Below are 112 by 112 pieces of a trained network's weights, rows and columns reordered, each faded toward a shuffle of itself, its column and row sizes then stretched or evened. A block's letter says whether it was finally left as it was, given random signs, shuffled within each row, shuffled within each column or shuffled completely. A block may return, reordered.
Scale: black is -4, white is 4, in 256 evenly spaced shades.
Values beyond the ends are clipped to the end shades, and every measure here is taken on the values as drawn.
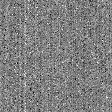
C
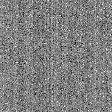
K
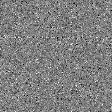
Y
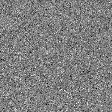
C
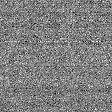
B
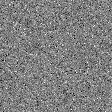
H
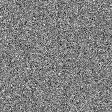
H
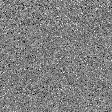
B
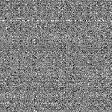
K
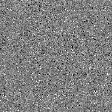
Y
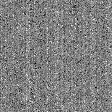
C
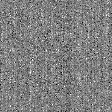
K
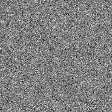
Y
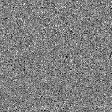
K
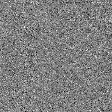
Y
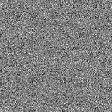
K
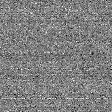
B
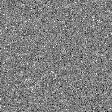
C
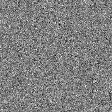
C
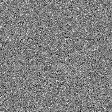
Y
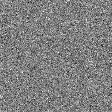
C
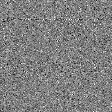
Y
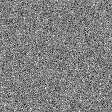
H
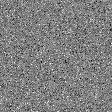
H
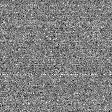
B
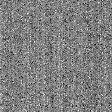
K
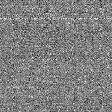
K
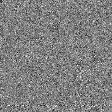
Y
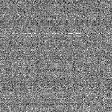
K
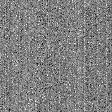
C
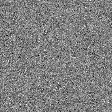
C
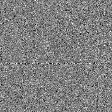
Y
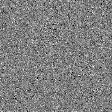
Y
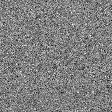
B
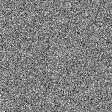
H
